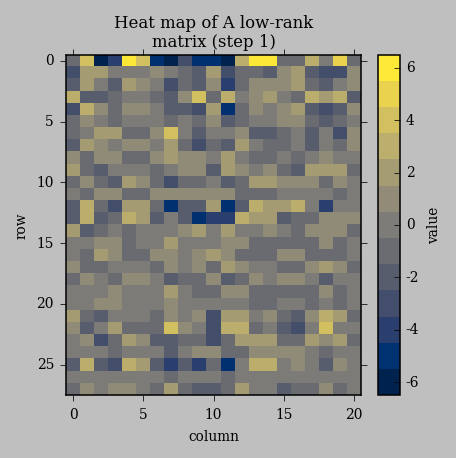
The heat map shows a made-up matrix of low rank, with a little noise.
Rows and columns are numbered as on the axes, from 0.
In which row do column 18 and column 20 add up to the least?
12
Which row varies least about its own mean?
26
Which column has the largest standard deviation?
11
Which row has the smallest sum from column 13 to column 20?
6
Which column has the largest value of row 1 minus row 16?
1
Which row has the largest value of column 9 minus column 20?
3
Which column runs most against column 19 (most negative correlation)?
2
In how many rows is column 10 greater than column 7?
13
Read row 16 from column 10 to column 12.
2 1 -1
